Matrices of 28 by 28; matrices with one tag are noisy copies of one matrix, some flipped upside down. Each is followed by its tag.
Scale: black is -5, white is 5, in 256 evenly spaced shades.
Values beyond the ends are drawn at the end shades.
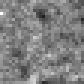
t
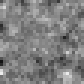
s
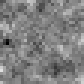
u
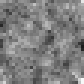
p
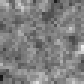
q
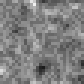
t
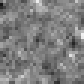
q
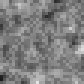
q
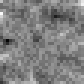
u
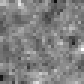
q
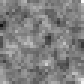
p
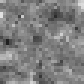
u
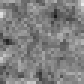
u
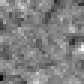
q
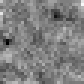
u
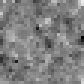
p
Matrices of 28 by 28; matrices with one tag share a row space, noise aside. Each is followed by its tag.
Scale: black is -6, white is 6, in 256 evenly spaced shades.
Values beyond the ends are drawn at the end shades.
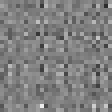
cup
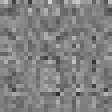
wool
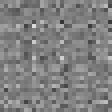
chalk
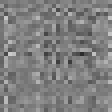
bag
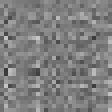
bag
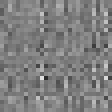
cup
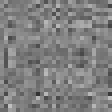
bag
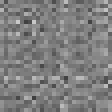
chalk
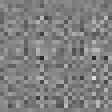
cup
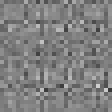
cup
